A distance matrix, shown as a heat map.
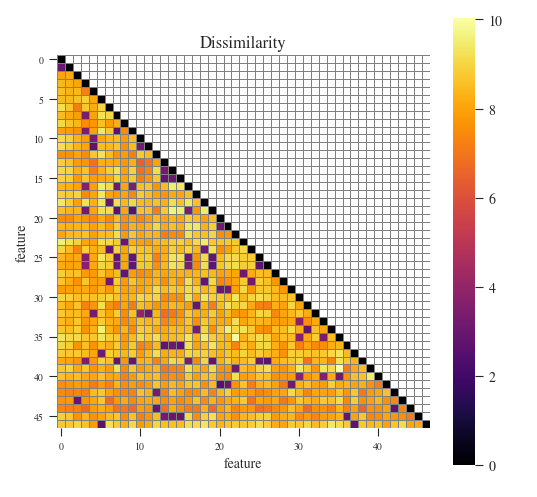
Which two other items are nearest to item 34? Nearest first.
31, 17
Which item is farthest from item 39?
35
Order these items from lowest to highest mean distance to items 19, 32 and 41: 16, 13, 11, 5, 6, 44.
11, 16, 44, 13, 6, 5
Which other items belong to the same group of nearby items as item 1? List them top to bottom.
0
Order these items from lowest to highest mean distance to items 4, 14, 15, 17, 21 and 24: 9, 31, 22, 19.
31, 22, 9, 19
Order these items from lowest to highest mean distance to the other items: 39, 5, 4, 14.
4, 14, 39, 5
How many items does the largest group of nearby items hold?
8
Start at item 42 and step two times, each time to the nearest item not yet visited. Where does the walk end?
12
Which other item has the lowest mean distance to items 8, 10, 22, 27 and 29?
23
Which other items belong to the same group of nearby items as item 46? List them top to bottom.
5, 37
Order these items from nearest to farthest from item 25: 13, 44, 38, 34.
38, 44, 34, 13
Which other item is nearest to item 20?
41
